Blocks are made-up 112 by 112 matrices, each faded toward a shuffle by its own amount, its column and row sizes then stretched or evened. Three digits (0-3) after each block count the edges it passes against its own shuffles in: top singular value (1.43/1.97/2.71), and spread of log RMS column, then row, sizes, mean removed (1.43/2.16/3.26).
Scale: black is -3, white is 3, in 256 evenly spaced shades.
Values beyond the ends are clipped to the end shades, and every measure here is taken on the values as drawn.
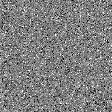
1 1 0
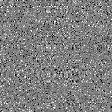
2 0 1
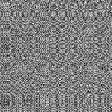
3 1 0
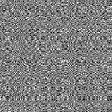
3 0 2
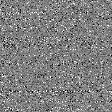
0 1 2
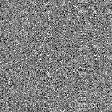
2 1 0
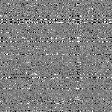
2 1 3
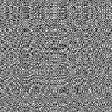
3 0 2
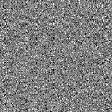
2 1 0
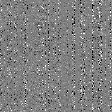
1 3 0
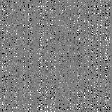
0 3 2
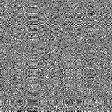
3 0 2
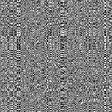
3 3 1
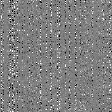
0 3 1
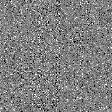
1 2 0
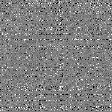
1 2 3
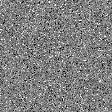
0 1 0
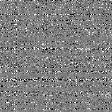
1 2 3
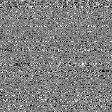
1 0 3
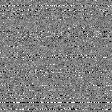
2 0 3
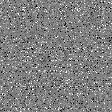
1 0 2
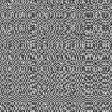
3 1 1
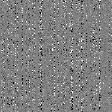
0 3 1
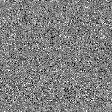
1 0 2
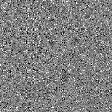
2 1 1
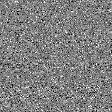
0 0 2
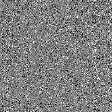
1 2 0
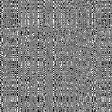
3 3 0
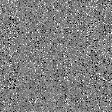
0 2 1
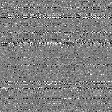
3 0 3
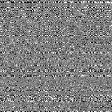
3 1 3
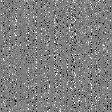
0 3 0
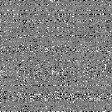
2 1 3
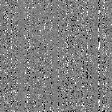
0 3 1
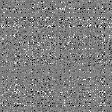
0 2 3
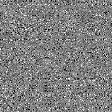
2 1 2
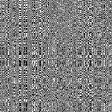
3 3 1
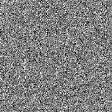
1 2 0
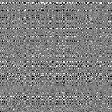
3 2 3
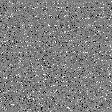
0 0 2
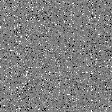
0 2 1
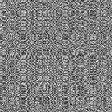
3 1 1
